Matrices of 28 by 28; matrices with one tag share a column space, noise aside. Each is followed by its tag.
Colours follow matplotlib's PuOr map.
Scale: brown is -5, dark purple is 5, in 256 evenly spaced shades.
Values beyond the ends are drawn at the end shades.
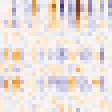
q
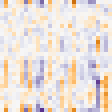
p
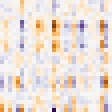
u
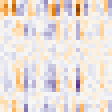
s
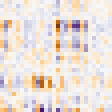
u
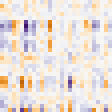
u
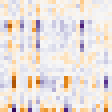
u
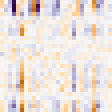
s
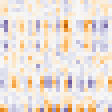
u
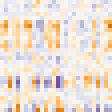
u
